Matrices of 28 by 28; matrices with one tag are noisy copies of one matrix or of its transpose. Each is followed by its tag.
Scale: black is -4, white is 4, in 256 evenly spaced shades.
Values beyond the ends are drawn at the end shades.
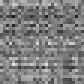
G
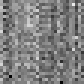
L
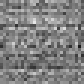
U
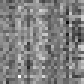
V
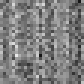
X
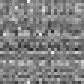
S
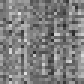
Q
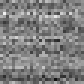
X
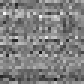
X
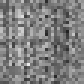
U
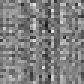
S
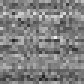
X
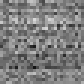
U
